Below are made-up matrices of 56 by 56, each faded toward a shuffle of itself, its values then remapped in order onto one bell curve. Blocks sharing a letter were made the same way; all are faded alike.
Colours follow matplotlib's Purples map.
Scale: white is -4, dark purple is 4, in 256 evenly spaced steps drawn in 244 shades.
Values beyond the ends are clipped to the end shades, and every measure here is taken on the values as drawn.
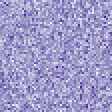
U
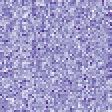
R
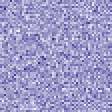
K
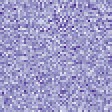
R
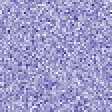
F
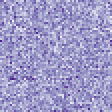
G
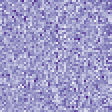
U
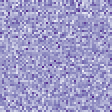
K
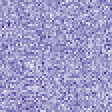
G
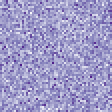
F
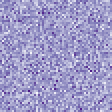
G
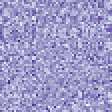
K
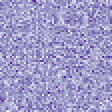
G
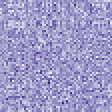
K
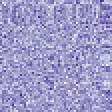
K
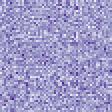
R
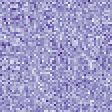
K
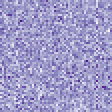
U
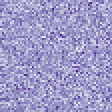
R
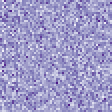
U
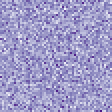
F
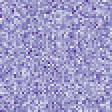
R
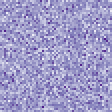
G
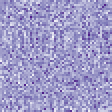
R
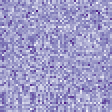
K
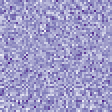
K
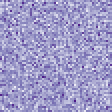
G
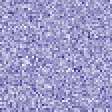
G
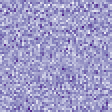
K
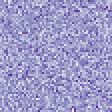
R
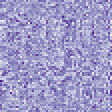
K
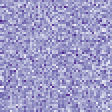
K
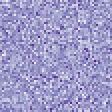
R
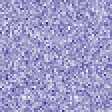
F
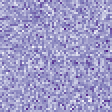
G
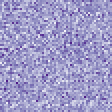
G
